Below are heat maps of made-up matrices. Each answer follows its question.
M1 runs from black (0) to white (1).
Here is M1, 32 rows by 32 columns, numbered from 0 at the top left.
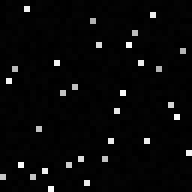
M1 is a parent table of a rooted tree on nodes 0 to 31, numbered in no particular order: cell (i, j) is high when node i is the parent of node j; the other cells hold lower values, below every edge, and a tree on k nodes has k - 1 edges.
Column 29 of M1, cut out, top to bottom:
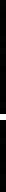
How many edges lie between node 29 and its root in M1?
7
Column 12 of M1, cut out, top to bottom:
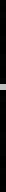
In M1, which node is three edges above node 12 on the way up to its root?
8
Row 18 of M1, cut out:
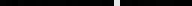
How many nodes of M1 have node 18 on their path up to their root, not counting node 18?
5
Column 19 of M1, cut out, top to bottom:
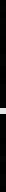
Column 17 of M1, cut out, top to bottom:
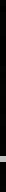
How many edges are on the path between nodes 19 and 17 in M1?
9
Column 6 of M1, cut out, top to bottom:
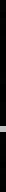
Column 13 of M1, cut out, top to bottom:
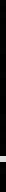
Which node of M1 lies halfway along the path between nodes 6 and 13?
28
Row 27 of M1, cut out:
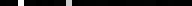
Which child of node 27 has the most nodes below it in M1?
11
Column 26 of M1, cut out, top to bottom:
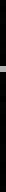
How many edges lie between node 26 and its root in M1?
2
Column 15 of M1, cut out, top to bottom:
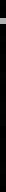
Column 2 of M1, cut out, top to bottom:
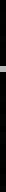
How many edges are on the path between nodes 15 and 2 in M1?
4
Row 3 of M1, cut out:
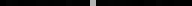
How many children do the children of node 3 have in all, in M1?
2
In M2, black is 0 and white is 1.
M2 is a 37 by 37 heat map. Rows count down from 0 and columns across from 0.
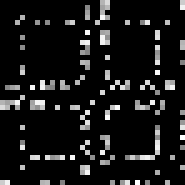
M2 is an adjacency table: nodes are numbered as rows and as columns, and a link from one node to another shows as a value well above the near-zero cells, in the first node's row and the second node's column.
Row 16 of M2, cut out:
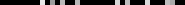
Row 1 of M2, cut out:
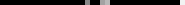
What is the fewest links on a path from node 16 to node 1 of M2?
3
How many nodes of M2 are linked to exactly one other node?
2
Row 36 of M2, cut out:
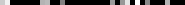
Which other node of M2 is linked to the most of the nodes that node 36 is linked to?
node 17
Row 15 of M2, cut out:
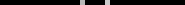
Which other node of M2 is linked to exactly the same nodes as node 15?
node 23
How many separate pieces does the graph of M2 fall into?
3
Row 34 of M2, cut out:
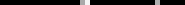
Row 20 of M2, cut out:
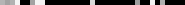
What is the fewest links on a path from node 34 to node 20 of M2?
3
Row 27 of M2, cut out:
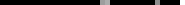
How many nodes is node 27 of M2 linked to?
4
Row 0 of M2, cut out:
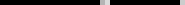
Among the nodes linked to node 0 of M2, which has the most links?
node 21
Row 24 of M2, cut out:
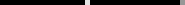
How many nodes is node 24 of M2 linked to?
2
